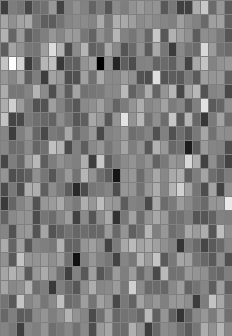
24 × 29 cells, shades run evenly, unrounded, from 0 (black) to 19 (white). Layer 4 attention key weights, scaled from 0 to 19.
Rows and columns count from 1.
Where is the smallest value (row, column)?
5, 13
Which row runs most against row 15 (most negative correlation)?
7
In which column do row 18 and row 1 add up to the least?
23
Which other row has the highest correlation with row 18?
9
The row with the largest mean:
2
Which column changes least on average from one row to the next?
14
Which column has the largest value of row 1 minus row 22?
25
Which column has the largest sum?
20
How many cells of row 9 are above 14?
3
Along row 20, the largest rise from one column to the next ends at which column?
21
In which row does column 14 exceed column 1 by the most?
15
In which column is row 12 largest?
24
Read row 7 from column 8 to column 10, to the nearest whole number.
11 7 12
